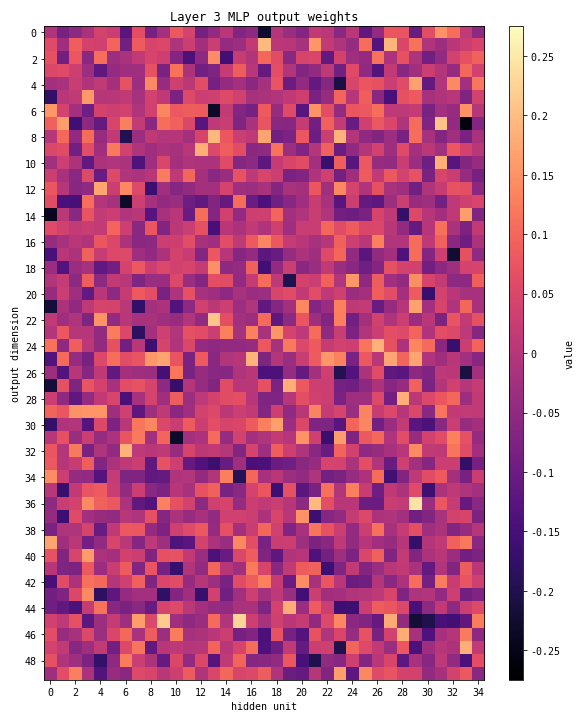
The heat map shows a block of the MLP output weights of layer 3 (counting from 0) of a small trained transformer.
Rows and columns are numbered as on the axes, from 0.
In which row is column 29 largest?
36
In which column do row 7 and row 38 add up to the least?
33
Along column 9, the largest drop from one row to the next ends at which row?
26
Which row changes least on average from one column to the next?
16
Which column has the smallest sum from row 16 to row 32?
0
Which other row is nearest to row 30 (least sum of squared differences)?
37
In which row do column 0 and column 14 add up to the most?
34
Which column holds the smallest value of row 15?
13
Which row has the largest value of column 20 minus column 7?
21
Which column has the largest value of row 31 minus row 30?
23
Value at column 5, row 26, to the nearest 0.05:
-0.1
